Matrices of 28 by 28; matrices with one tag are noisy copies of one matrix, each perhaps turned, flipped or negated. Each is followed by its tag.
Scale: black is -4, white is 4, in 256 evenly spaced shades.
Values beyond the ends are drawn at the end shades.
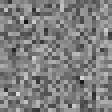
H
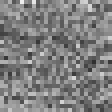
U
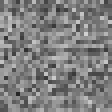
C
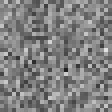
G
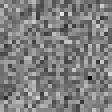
G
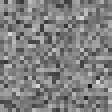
H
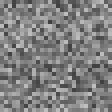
G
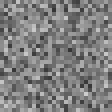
G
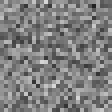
G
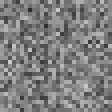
G
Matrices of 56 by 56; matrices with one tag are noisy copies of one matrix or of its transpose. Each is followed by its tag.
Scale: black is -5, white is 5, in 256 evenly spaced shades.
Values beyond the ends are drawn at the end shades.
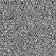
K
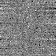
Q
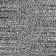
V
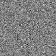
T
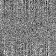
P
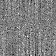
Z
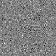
T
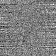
P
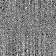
Z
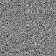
K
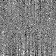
Z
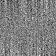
V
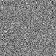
K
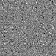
K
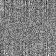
P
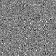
T
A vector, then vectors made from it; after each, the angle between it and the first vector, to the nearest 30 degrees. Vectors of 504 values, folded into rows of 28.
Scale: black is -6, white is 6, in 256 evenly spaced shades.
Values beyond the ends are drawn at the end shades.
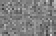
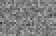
90 degrees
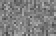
60 degrees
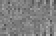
150 degrees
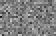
90 degrees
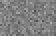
90 degrees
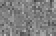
60 degrees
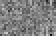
150 degrees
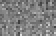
120 degrees
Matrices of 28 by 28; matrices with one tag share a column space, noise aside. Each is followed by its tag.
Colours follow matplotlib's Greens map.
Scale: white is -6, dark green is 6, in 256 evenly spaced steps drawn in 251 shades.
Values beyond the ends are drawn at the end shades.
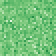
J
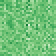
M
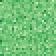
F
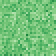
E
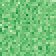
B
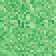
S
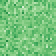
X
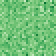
X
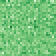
B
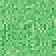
J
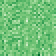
E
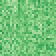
M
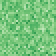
F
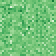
S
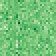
F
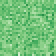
E
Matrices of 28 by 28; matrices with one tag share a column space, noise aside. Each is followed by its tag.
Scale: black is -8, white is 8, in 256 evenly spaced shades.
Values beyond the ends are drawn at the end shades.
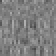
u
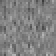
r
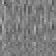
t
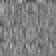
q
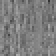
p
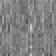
p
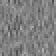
r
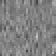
r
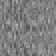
r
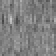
p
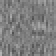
r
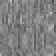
p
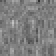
u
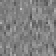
r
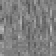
t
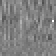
t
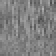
t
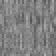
p
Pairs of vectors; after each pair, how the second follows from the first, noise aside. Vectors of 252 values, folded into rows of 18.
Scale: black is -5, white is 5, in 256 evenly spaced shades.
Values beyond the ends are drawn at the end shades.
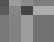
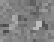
wrapped around, negated, partly zeroed.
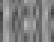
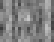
reversed.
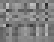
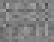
shrunk.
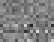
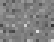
partly zeroed.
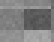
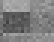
reversed.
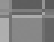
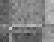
reversed.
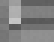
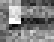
scaled up.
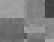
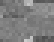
wrapped around, negated, partly zeroed.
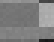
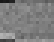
reversed, partly zeroed.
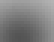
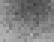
reversed.
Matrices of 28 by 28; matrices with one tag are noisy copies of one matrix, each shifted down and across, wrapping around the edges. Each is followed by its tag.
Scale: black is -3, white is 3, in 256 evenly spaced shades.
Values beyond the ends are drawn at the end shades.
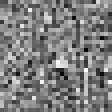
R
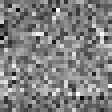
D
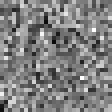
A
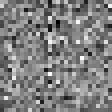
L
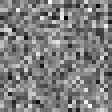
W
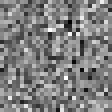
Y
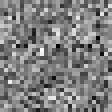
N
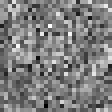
N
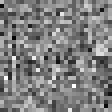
R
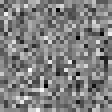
W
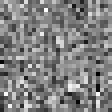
R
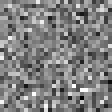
W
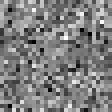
N
